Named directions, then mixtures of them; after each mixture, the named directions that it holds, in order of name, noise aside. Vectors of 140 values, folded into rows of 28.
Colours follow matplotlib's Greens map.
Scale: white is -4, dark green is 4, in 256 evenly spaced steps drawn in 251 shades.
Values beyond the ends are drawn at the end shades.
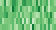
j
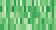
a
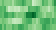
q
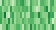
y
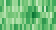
a, j, q.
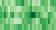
q, y.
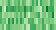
a, q, y.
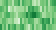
a, q.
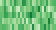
j, q.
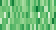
y.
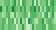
a, j.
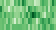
a, q, y.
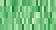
j.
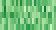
a, j.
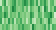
j, y.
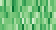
j.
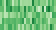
a, j, q.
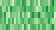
a, y.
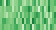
j.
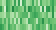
a.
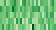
a, j.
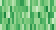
y.
